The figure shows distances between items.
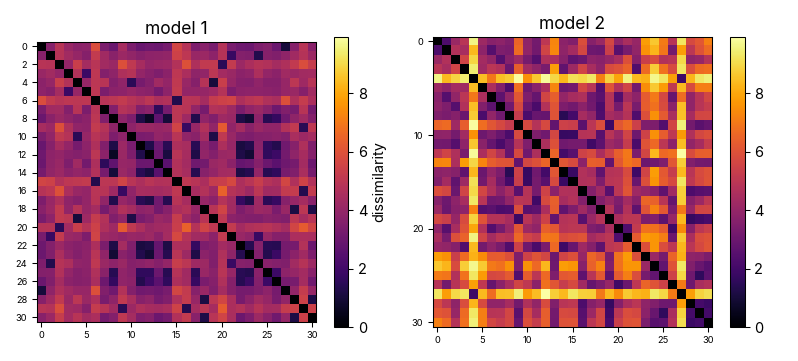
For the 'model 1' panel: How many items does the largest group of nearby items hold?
9
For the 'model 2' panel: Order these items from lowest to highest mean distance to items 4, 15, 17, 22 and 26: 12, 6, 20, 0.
6, 20, 0, 12
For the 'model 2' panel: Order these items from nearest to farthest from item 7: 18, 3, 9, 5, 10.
18, 10, 5, 3, 9
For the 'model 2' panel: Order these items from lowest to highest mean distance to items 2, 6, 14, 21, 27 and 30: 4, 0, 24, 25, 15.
15, 0, 25, 24, 4
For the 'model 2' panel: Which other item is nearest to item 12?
14
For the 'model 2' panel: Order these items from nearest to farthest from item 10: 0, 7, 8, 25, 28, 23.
8, 7, 0, 28, 23, 25
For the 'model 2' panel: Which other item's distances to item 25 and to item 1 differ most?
24
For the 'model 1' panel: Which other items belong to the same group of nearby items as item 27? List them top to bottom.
0
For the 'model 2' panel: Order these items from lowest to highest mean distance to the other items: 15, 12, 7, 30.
7, 15, 30, 12
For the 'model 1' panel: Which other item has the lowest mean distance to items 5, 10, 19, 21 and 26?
4
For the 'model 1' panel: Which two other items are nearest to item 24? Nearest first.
1, 21
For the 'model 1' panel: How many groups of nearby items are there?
10
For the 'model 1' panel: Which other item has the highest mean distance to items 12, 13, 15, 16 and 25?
20
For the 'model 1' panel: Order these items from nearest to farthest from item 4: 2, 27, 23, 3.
23, 27, 3, 2
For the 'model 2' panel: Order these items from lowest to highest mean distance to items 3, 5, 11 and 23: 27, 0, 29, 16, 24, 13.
16, 0, 29, 13, 24, 27
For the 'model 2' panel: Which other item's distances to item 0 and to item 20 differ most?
26
